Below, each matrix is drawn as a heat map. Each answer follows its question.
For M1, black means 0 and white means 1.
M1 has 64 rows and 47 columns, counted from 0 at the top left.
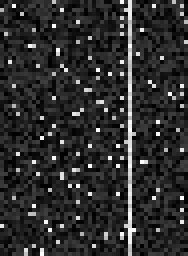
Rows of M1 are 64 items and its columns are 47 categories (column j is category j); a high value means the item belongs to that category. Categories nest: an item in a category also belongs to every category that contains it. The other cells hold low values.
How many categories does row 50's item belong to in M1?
2
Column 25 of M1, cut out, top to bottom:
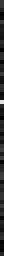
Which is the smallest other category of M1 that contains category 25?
24
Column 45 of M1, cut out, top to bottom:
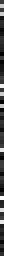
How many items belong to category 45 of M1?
9
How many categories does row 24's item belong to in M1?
4
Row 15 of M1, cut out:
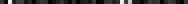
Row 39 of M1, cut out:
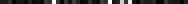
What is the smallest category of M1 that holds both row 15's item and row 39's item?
30
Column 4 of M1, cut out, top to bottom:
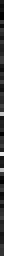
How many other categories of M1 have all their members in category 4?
1
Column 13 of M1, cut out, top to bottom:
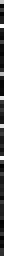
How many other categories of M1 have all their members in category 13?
2
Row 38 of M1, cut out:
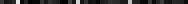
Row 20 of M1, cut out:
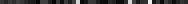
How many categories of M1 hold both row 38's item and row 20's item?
2
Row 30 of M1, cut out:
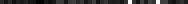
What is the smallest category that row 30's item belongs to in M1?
39
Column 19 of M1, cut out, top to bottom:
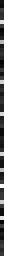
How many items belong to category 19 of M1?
9
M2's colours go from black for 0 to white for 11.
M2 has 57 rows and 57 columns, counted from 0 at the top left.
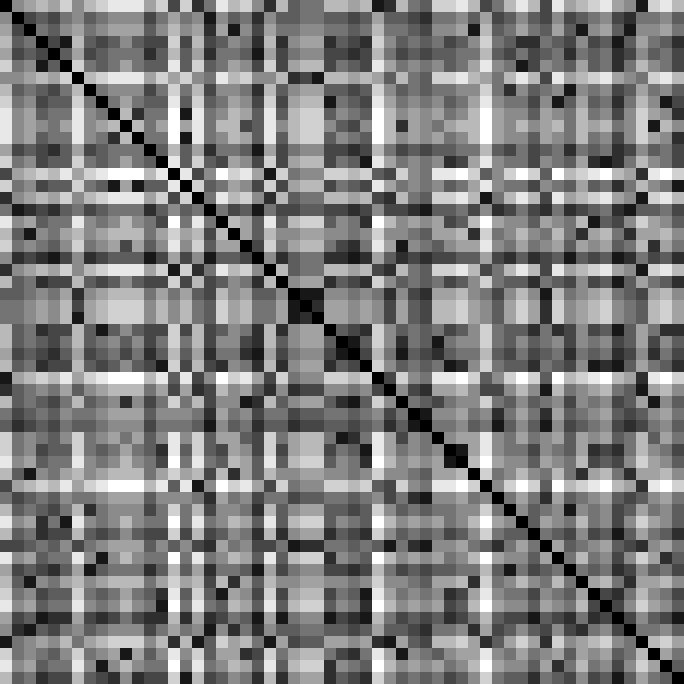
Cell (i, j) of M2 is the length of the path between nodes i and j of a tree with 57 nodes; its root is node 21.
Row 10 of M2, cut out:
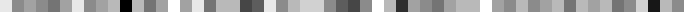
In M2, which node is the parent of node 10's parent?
33
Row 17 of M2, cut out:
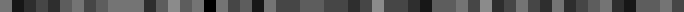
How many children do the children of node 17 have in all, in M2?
4
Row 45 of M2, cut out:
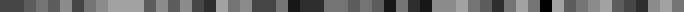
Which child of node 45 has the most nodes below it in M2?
32
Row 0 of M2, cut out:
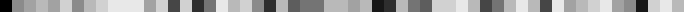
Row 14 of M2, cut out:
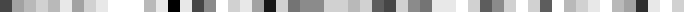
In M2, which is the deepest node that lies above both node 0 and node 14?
53
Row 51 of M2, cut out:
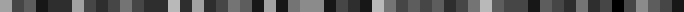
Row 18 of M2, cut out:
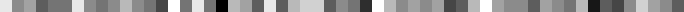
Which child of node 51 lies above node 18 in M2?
30
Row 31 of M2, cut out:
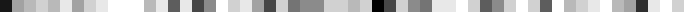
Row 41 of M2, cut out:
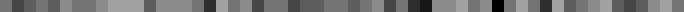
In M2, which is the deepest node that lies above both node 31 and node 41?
35
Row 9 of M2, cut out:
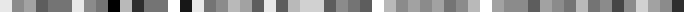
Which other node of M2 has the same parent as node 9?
11
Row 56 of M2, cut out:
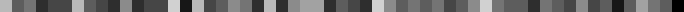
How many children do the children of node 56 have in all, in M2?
2
